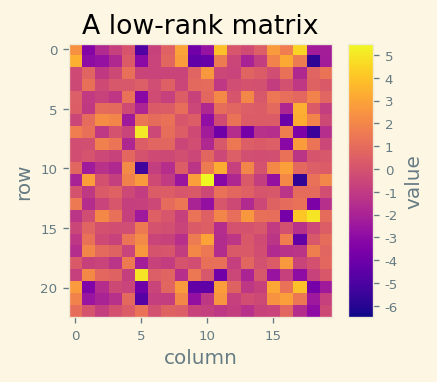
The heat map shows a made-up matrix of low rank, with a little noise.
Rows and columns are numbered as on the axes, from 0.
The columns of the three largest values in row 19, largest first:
5, 1, 9
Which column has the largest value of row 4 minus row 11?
17
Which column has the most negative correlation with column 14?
16
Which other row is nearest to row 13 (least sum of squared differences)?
22
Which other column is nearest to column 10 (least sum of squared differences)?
19
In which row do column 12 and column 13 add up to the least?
7
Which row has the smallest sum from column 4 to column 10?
20
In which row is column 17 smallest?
11
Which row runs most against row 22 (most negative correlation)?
14
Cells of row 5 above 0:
13
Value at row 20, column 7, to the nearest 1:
1
